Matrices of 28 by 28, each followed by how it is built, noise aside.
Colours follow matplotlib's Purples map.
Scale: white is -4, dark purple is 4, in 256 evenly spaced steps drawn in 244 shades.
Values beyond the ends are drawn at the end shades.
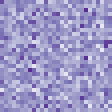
repeating rows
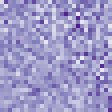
upper triangular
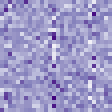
uneven columns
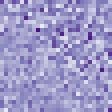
upper triangular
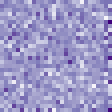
uneven columns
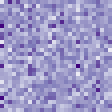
uneven columns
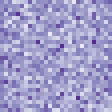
repeating rows
